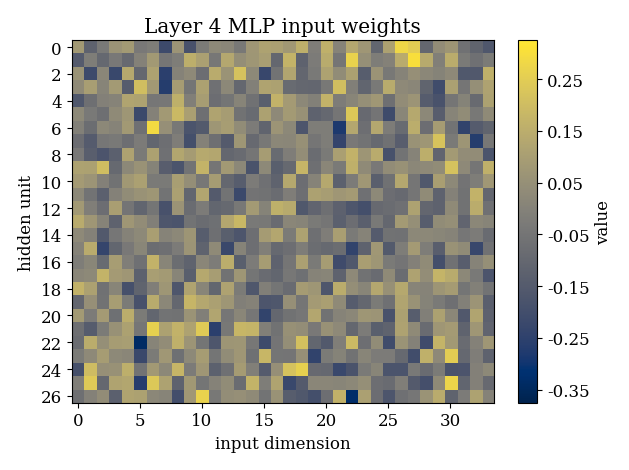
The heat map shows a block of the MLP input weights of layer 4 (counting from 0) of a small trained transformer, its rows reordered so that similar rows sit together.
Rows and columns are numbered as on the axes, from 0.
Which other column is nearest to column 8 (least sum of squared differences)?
17
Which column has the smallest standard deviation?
31
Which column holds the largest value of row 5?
22
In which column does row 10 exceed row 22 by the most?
5
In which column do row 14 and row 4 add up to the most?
16
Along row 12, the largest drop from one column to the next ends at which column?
18
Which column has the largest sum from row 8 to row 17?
30
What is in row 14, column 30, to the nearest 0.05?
0
